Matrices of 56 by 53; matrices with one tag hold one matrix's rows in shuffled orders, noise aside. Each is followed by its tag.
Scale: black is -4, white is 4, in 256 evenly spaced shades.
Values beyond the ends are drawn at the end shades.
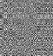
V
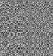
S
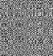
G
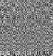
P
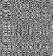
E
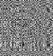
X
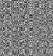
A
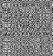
E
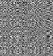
X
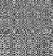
P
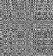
V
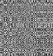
V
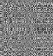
V
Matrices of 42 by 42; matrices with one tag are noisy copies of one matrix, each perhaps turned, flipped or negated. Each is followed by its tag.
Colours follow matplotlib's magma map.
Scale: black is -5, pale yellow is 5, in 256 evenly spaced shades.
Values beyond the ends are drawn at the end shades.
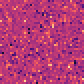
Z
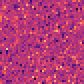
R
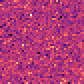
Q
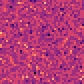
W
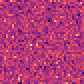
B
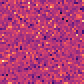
R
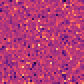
B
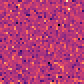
B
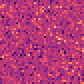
W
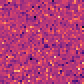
R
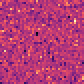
Z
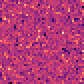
B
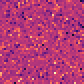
Q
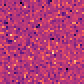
W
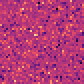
W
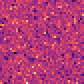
Q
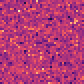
Z
